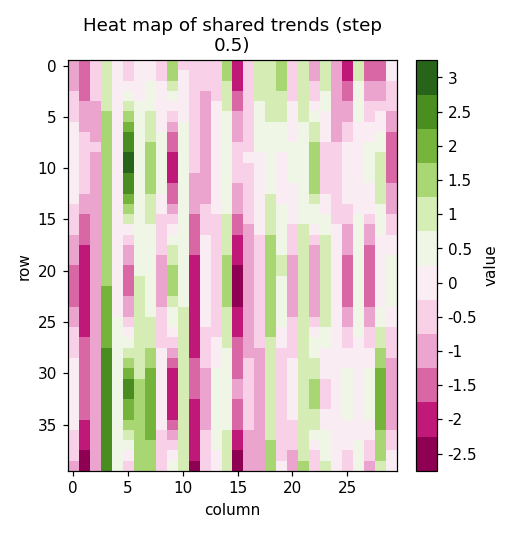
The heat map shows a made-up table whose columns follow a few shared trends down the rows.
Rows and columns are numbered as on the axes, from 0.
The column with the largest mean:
3
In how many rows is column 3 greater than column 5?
27
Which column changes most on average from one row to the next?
5
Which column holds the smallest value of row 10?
9
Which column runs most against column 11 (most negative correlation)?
24
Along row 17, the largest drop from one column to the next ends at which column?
15
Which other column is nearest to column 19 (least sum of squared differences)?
26
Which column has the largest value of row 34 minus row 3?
28
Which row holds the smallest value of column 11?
39
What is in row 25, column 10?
1
